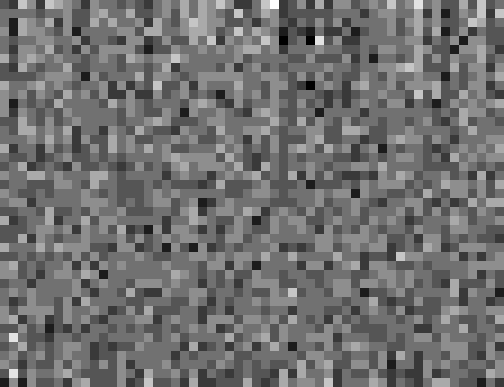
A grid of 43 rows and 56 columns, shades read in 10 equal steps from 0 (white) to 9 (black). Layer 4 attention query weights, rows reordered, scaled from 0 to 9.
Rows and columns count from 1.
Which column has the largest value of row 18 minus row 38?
2
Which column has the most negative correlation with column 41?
15
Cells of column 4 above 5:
13
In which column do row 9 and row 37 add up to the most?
10
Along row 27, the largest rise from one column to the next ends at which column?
4
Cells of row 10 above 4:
34
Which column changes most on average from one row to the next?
56
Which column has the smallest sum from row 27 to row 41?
51
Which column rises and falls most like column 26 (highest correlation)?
46
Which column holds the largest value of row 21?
35
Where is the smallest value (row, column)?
1, 31
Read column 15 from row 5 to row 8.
4 4 3 5
